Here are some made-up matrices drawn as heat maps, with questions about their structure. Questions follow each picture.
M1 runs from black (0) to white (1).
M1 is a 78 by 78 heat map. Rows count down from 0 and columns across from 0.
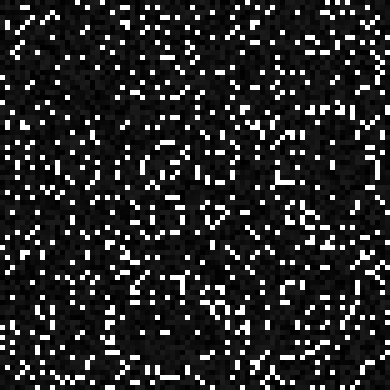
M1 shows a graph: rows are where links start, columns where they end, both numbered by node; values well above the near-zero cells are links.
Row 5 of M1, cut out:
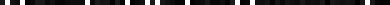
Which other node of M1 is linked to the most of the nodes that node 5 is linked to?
node 51
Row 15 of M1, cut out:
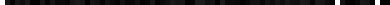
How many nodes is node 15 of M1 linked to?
3
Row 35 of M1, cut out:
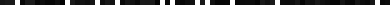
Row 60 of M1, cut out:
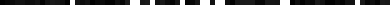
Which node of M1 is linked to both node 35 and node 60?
node 41
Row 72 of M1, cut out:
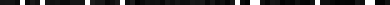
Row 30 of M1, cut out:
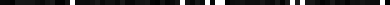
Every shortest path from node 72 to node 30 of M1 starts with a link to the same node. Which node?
node 63
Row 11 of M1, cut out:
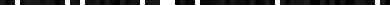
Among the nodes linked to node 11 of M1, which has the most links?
node 75
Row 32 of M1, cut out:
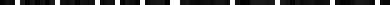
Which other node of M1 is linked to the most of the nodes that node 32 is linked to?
node 39
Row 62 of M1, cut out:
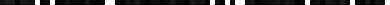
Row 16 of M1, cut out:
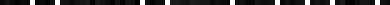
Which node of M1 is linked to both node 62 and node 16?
node 61
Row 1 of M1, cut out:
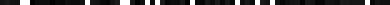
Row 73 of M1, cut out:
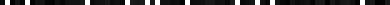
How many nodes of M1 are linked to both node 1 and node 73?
8
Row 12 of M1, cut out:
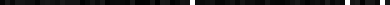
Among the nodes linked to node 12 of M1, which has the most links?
node 76
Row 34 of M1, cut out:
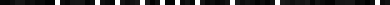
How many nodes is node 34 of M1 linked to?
10
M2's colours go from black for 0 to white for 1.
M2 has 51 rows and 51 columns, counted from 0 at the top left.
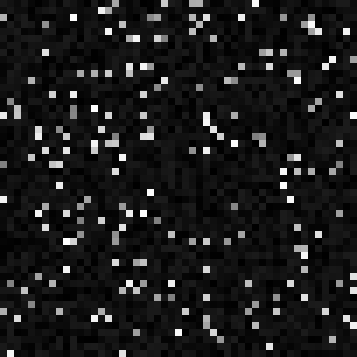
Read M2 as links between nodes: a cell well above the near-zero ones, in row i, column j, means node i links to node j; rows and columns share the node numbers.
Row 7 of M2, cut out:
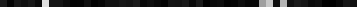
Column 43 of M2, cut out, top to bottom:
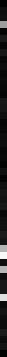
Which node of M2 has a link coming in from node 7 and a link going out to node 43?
node 38
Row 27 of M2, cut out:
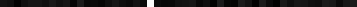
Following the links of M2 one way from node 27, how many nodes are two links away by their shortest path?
4
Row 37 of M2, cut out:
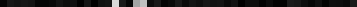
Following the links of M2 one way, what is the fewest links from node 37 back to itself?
2
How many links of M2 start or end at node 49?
3
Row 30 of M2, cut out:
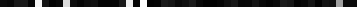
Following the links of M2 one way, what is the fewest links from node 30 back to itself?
2
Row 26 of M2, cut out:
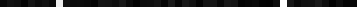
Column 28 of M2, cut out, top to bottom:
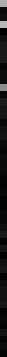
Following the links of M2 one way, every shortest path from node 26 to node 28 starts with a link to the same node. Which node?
node 40
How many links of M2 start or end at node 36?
5
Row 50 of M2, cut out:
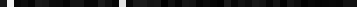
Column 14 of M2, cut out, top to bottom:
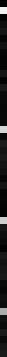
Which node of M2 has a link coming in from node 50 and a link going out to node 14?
node 1
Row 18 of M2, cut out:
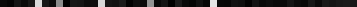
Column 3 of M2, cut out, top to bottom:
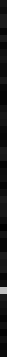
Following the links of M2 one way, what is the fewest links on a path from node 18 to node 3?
4
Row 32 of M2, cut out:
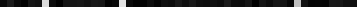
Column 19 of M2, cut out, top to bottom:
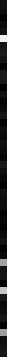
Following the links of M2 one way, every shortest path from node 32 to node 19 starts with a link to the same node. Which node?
node 42
